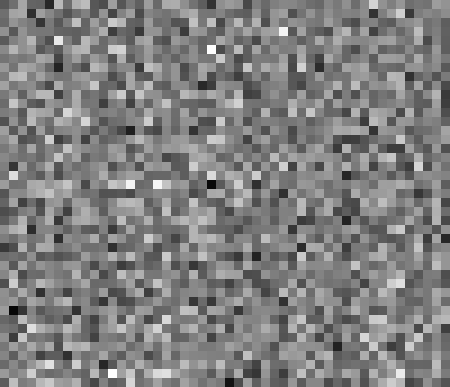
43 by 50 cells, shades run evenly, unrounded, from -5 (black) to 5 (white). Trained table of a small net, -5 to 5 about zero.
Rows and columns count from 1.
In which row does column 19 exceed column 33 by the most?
29
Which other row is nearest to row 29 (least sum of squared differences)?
24
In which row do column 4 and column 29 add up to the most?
37
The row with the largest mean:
42
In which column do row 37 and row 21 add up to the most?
18
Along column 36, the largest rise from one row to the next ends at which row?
9
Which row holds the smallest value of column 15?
15
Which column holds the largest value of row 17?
8
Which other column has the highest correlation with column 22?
14
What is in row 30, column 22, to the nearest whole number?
-3
